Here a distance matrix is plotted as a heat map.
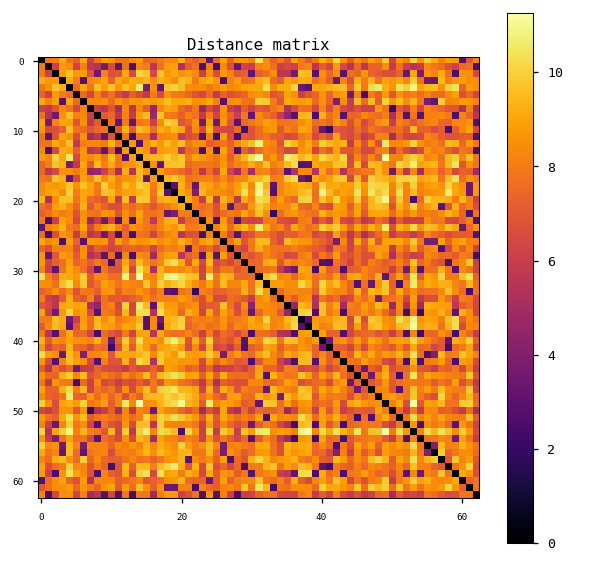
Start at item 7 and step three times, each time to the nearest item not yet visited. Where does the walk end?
35
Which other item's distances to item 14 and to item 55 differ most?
42
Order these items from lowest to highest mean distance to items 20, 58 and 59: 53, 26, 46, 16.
53, 16, 46, 26
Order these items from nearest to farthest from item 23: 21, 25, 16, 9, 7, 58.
25, 9, 7, 16, 58, 21
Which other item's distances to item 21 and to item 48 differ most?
57
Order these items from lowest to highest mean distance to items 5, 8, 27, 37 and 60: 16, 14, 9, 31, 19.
16, 9, 14, 19, 31
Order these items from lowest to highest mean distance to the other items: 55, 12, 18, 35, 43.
43, 35, 55, 12, 18
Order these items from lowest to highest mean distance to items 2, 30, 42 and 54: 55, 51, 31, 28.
55, 28, 31, 51
